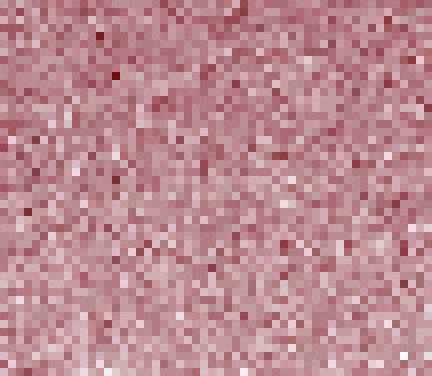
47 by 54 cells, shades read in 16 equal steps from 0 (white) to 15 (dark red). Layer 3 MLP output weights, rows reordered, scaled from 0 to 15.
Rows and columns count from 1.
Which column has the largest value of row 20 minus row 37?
36
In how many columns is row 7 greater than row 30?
35
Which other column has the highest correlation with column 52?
17
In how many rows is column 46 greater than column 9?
25
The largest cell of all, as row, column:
10, 15
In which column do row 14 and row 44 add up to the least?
7
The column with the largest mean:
4
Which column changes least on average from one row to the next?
20
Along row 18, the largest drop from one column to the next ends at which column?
6
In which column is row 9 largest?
27
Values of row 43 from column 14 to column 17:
9 4 7 4
